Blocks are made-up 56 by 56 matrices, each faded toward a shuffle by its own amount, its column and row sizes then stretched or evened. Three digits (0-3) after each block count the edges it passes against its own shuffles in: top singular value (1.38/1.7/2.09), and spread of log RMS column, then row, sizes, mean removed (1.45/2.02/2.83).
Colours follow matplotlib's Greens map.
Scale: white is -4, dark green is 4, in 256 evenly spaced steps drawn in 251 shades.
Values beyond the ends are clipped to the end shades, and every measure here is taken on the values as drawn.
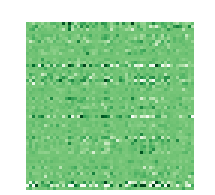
3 1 3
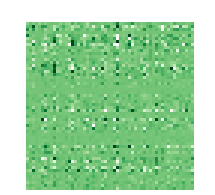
1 2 3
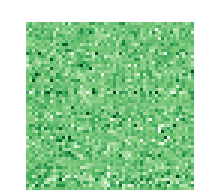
1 0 2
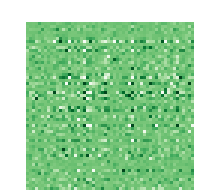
3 1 3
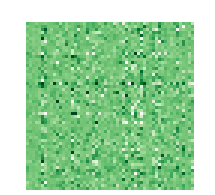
0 3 1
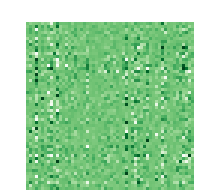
1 3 1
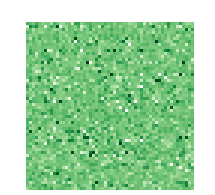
0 0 1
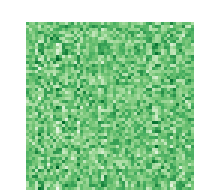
3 2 0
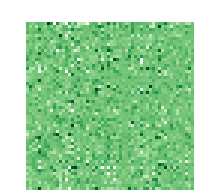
0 2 1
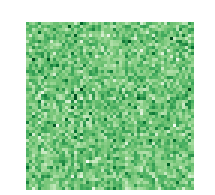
2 1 0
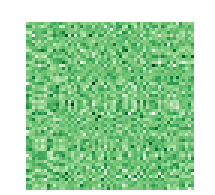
3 0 2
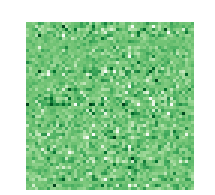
0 1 2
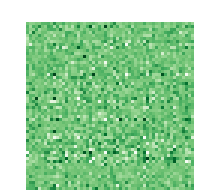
1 1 2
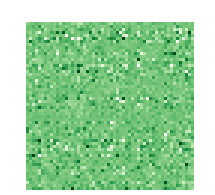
0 1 2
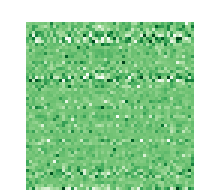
3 0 3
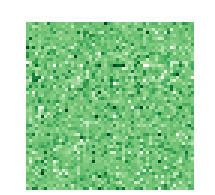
1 0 1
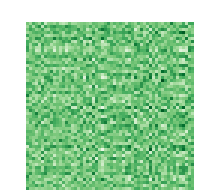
3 2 1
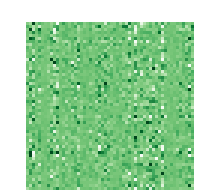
0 3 1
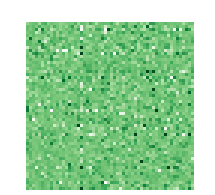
0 0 1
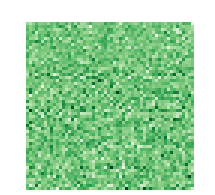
1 0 1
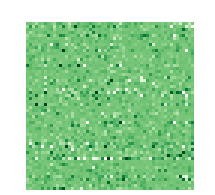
0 0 2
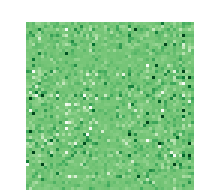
1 1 1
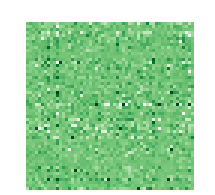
1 1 2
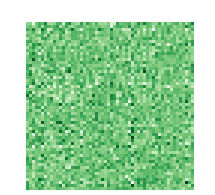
2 2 1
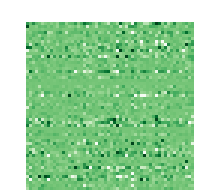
1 1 3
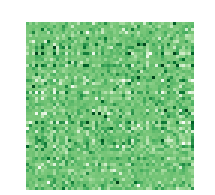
3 1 2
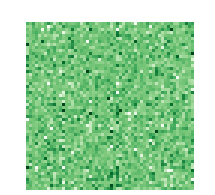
0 2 0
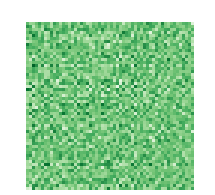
3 2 2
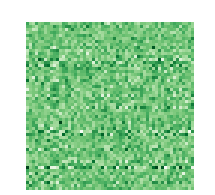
3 0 2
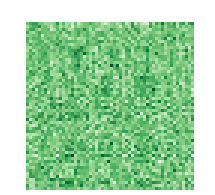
2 0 1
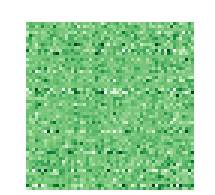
0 0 3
